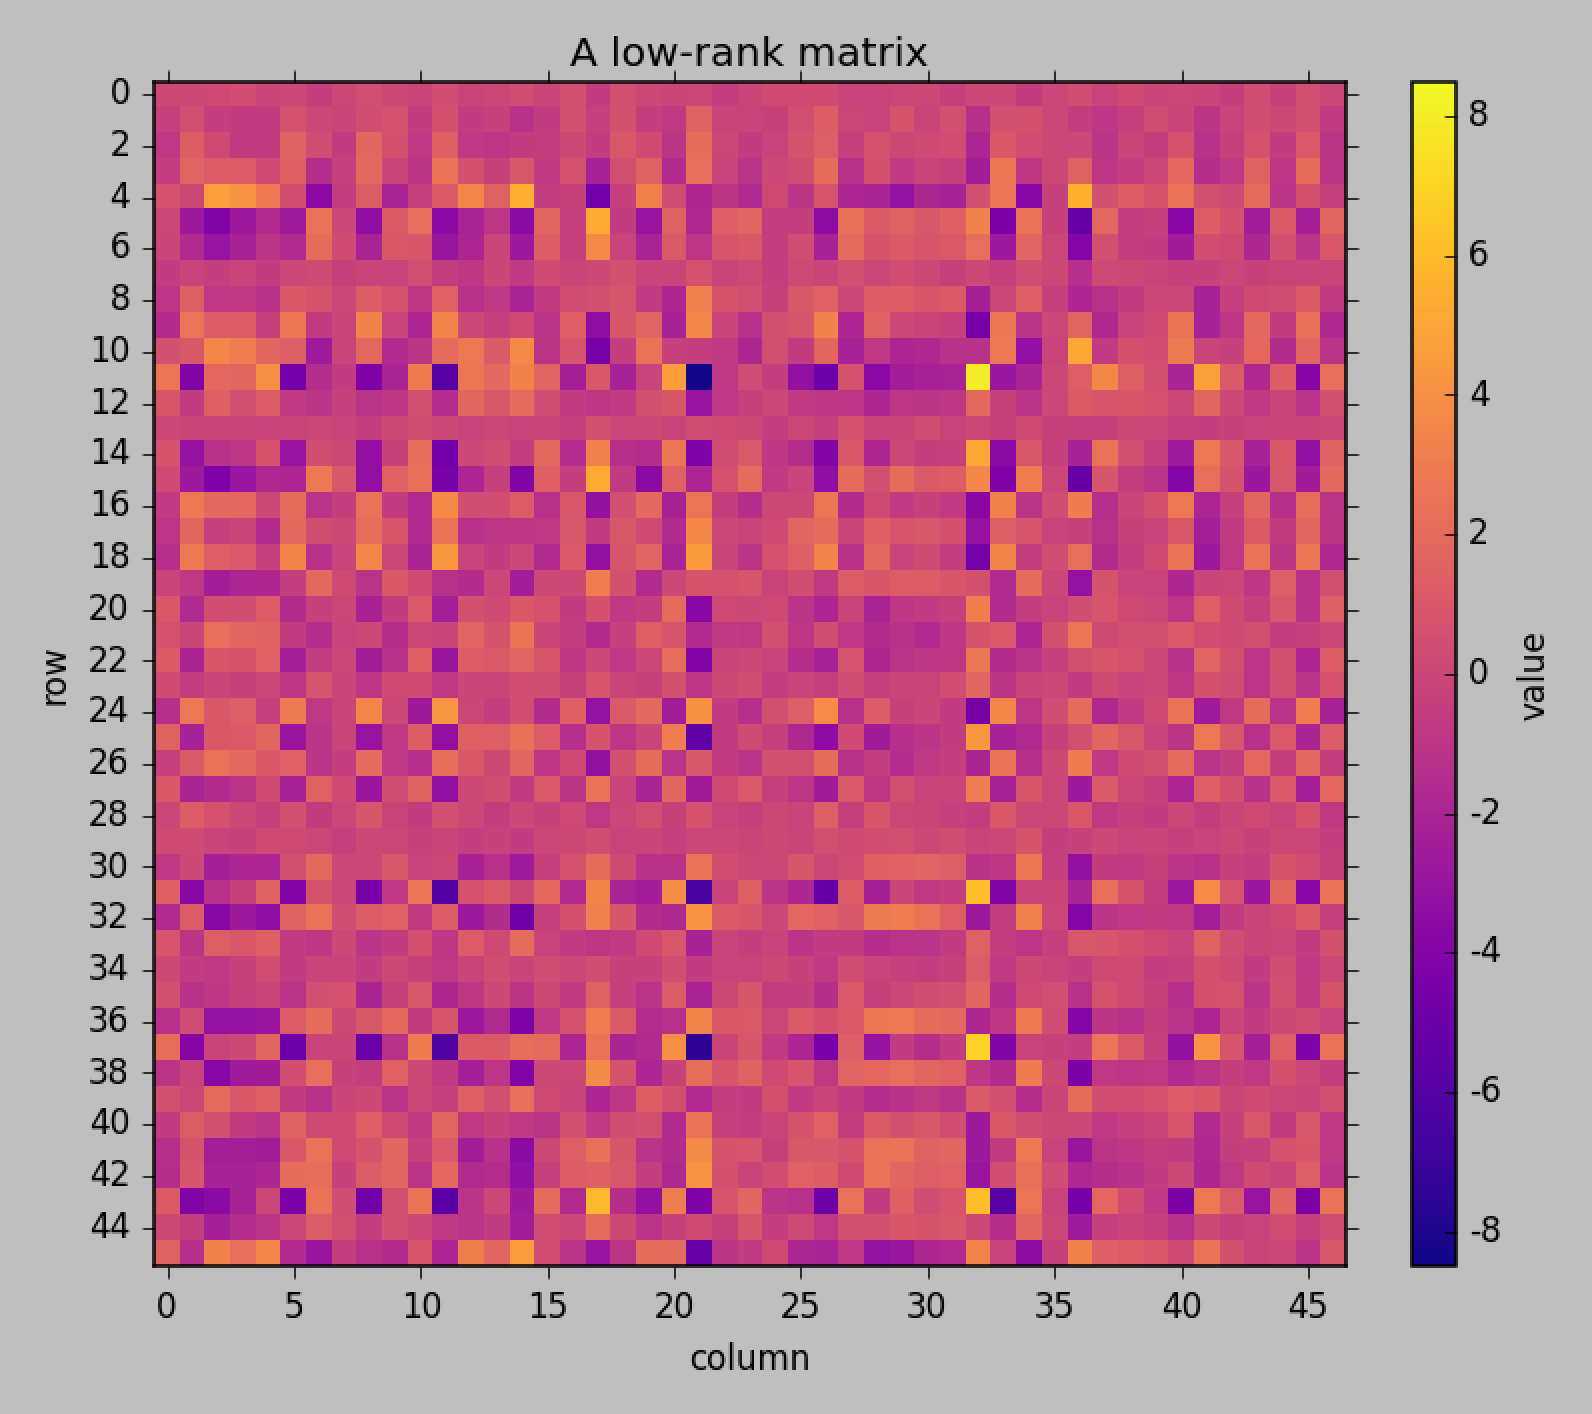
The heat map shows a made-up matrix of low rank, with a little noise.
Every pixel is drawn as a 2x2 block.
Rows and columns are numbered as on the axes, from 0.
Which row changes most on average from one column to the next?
43
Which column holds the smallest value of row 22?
21
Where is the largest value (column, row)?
32, 11
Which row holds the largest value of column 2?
4
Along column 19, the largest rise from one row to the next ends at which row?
16
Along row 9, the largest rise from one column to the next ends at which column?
33
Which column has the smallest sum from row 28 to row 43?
36
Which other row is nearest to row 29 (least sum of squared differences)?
13
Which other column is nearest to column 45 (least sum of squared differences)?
1
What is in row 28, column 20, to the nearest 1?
0
